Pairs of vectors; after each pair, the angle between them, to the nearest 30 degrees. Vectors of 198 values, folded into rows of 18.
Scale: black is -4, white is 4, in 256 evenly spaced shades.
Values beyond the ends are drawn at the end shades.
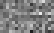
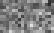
60 degrees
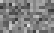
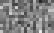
120 degrees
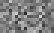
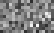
90 degrees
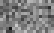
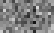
90 degrees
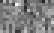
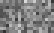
120 degrees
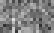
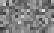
60 degrees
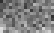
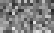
60 degrees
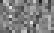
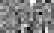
90 degrees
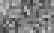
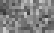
150 degrees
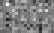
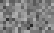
60 degrees
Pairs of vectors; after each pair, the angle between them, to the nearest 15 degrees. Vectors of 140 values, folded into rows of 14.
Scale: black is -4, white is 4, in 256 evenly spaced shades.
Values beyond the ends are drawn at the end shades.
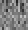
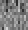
30 degrees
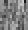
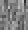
30 degrees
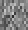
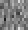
75 degrees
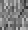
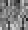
135 degrees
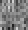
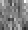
90 degrees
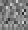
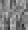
75 degrees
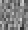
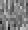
120 degrees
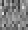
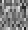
135 degrees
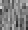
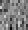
60 degrees
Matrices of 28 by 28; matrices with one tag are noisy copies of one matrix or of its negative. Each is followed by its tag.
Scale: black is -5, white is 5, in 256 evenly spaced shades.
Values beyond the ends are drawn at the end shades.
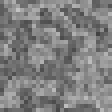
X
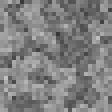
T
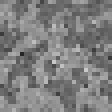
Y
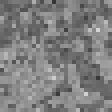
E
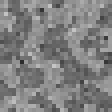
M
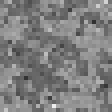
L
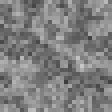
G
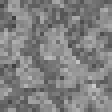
M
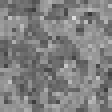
L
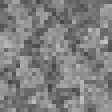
M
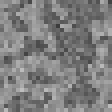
T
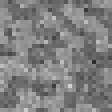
X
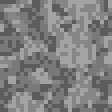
T
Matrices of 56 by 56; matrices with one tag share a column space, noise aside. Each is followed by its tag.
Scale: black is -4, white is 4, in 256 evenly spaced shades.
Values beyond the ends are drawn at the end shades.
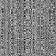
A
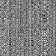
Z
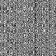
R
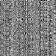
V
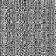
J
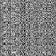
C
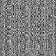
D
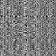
D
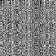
J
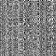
V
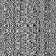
R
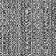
A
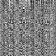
J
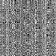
J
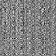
A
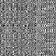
R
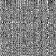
J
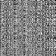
V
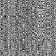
D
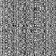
R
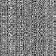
D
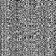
V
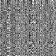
J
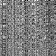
V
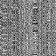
A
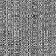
Z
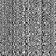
C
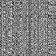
Z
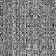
D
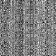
J
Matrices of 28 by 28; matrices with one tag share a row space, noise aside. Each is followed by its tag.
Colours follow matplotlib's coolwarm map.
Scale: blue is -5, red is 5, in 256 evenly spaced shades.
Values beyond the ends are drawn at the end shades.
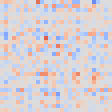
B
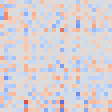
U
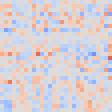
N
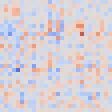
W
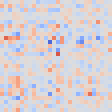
W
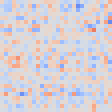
N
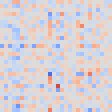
W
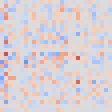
U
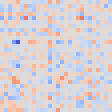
W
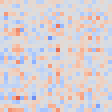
W
